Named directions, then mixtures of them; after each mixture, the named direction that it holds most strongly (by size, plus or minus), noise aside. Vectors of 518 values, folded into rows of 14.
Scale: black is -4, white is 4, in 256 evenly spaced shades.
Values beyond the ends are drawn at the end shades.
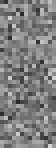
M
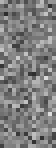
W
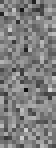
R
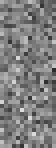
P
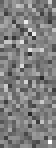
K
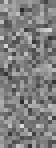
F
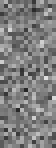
W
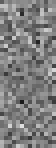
F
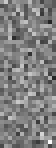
M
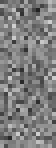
M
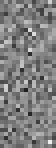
K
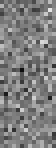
R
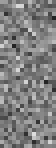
K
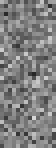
W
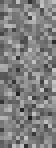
P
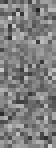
M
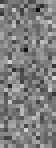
R
